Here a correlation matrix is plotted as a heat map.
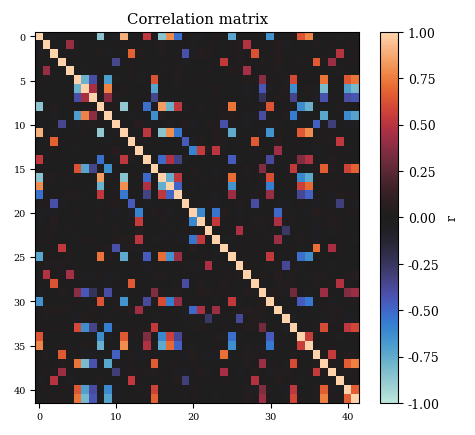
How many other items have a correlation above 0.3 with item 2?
3
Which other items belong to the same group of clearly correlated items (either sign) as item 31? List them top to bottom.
13, 20, 21, 23
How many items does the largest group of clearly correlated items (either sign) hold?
11
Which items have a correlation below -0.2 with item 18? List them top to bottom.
0, 11, 14, 17, 34, 35
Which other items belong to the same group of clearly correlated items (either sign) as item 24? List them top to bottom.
3, 10, 36, 38
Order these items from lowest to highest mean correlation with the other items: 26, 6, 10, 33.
6, 10, 26, 33
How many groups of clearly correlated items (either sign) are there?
7
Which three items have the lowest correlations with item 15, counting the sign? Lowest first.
6, 9, 7
